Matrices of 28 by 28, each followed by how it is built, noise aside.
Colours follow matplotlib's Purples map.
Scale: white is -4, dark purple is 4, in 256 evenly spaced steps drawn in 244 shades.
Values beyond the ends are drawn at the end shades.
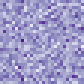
repeating rows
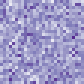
noise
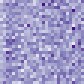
repeating rows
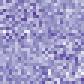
block diagonal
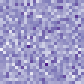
noise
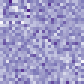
block diagonal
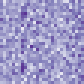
repeating rows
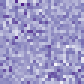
block diagonal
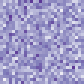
repeating rows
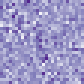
block diagonal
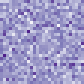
noise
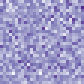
repeating columns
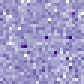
sparse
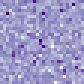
sparse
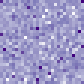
sparse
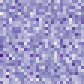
repeating columns
